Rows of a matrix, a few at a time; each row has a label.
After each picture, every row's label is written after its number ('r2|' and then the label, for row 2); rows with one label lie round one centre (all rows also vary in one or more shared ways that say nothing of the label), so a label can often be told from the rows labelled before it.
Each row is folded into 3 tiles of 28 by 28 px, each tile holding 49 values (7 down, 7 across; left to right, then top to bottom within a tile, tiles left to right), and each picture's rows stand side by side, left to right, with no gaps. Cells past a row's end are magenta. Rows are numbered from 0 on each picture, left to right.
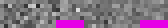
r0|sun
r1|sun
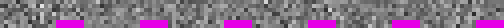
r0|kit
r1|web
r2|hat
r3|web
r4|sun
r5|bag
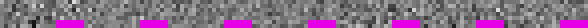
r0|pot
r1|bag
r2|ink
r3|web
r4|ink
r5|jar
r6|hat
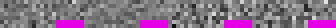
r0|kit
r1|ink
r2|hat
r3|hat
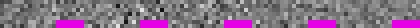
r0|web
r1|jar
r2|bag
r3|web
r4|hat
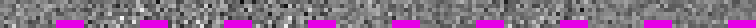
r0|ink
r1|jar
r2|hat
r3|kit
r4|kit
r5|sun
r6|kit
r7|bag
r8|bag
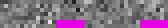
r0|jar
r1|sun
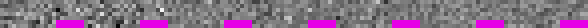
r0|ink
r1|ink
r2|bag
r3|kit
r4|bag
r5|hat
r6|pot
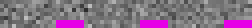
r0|bag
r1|pot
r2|jar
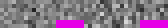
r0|web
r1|jar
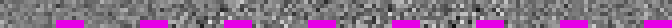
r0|kit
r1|kit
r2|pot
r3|hat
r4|pot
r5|web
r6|hat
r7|pot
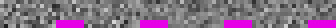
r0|hat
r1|hat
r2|web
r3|kit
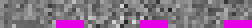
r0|bag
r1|hat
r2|pot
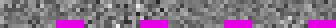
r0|sun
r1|ink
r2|sun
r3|jar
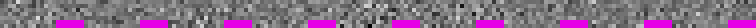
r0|kit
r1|ink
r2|hat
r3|sun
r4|ink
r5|sun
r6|web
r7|hat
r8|jar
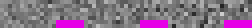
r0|ink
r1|kit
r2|pot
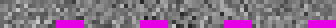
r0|jar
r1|hat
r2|sun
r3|web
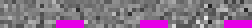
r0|hat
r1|ink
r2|hat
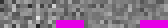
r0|kit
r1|ink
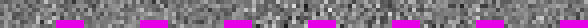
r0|web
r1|bag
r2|ink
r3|hat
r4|pot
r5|pot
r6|kit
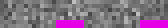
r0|pot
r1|jar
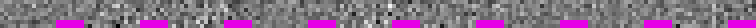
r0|hat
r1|hat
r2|kit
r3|bag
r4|ink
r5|ink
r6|jar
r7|hat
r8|jar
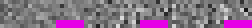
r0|sun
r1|sun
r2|pot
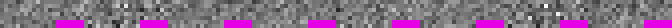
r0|ink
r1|web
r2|bag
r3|jar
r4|pot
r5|ink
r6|pot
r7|jar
